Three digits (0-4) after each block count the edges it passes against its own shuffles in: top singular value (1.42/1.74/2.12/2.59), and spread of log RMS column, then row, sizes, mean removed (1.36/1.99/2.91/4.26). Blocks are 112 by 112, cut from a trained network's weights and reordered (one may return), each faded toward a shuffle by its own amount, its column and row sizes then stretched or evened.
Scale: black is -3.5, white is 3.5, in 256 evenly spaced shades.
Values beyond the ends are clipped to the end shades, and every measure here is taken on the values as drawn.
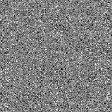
2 2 1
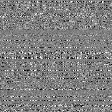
3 0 4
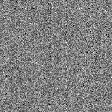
2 1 0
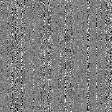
1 4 0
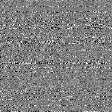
0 1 4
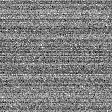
4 0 1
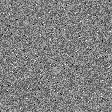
0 0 0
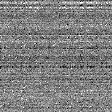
4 2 2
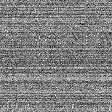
4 1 0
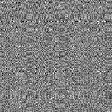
4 1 2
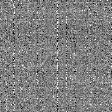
1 3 0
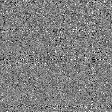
1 1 2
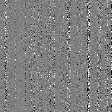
2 4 0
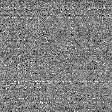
1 1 2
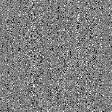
1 3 0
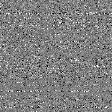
0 1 3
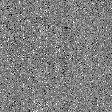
1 1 0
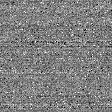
1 0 2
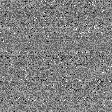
0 1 2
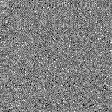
3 0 0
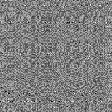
4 0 2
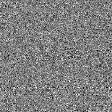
1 1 2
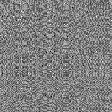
4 1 0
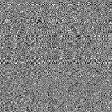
4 0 3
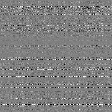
2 1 4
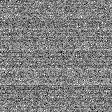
2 0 0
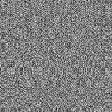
3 0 0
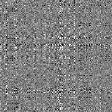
3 3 3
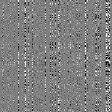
4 4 2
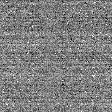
2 2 0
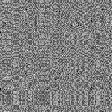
4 0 0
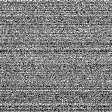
4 0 2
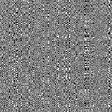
3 3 0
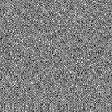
4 1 0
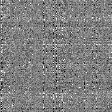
2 3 1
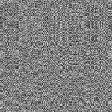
4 2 0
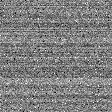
3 0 0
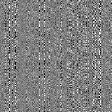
4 4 0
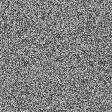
1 0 0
